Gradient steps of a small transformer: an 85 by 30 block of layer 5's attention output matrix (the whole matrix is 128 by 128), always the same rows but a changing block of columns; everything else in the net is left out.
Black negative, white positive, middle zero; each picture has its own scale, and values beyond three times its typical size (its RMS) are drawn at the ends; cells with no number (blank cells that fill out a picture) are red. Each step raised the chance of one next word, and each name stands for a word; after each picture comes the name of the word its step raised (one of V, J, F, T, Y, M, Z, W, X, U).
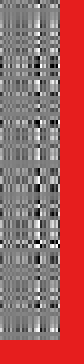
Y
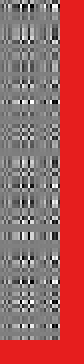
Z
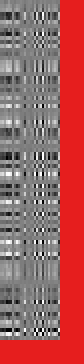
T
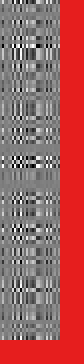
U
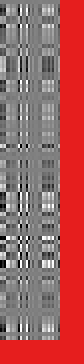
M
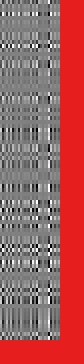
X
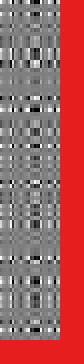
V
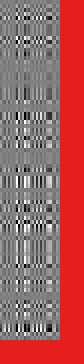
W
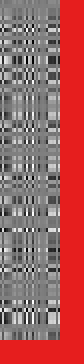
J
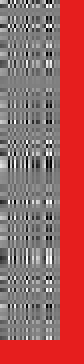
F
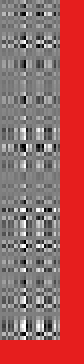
X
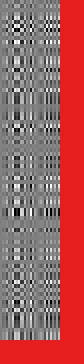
J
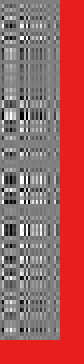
W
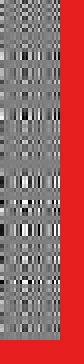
W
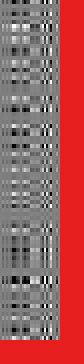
V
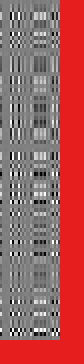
T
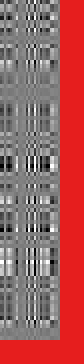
F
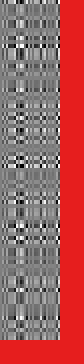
U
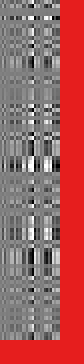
F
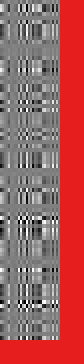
Z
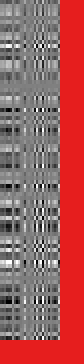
X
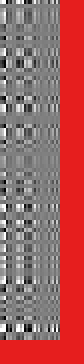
V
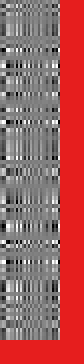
Y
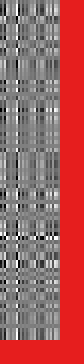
M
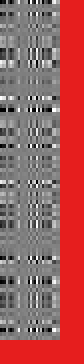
V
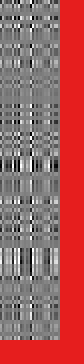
F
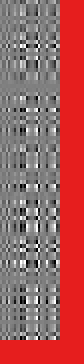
X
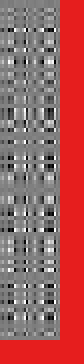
J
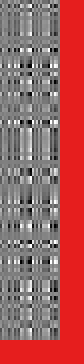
Y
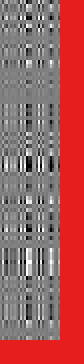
F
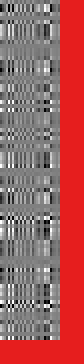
Z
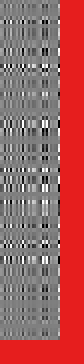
Y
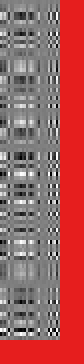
T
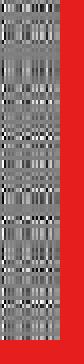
Z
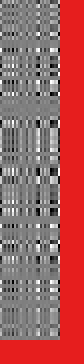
Y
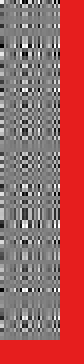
U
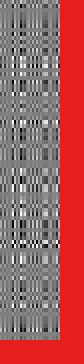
Y
